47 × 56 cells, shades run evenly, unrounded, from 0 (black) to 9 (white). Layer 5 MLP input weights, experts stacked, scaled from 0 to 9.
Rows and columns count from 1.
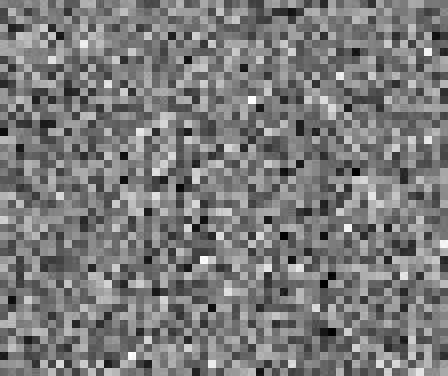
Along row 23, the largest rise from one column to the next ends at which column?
25
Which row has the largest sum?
6
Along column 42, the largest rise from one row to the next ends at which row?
36
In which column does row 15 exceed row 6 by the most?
21
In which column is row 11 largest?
14
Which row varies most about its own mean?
46
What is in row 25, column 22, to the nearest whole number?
6
